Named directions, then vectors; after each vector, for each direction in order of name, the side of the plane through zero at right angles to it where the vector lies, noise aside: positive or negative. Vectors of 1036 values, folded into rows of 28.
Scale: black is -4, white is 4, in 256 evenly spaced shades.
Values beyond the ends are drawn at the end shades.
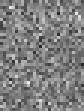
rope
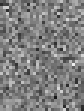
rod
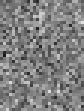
positive, positive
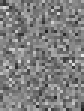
positive, negative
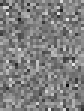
positive, negative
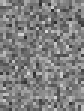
negative, negative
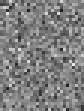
positive, negative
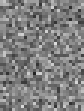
negative, negative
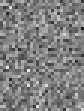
negative, positive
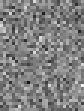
negative, negative
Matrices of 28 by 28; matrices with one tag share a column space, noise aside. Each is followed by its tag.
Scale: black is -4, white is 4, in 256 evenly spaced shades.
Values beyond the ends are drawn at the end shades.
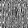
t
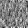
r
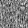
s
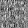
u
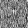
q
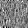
r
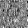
r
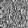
q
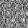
s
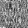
r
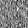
u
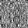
s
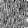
r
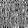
t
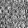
q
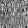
t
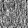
r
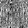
t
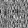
q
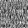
q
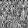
u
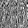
s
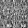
q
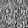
q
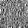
t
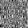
q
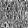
u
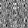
s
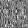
q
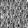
q
